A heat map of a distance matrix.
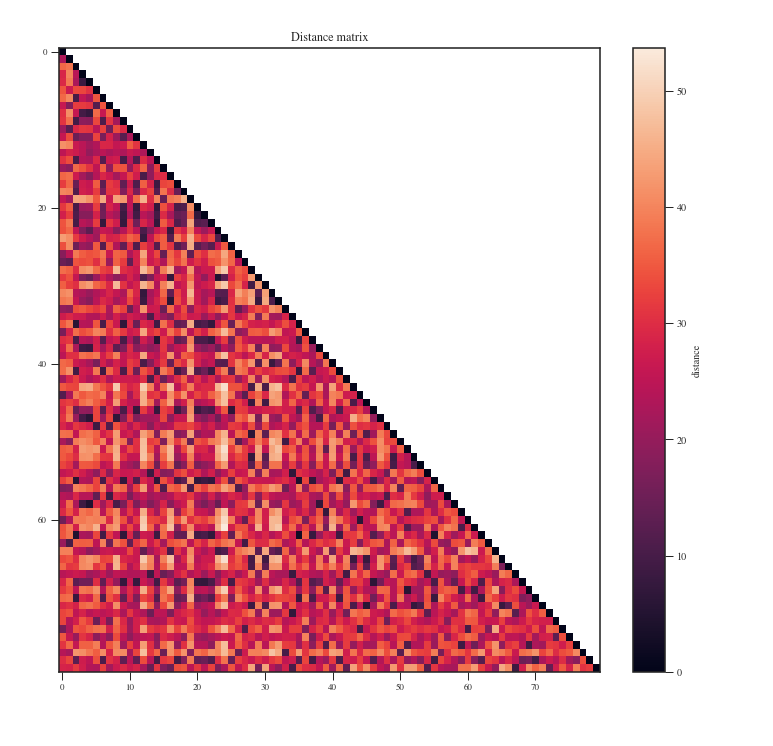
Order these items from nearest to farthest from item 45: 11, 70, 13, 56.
11, 70, 56, 13
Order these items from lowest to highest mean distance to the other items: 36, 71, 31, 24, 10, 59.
10, 71, 59, 31, 36, 24
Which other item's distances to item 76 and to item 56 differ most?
19
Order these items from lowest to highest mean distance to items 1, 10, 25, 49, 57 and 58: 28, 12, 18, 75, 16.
75, 18, 28, 16, 12
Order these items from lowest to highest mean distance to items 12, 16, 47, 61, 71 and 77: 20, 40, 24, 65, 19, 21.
21, 20, 40, 24, 65, 19
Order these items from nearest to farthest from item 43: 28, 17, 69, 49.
28, 49, 69, 17
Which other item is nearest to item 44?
60
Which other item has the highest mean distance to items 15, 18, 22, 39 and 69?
24
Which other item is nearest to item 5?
48
